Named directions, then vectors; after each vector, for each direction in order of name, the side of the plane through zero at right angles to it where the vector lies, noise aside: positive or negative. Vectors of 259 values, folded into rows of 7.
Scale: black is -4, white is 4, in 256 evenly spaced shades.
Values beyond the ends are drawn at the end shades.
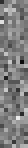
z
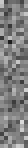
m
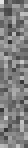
positive, negative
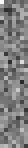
positive, negative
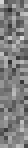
positive, negative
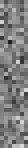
positive, positive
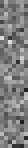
negative, negative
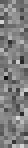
positive, positive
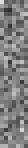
positive, negative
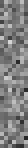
negative, negative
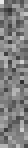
positive, negative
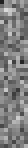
negative, positive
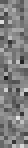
positive, positive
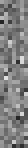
negative, negative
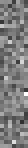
negative, negative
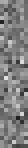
negative, negative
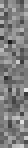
positive, positive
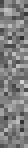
negative, positive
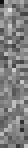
negative, positive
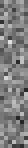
negative, negative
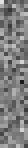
positive, negative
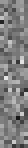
negative, negative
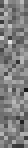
negative, negative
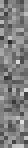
positive, positive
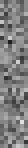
positive, positive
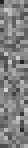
negative, positive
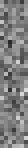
positive, positive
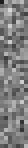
negative, positive
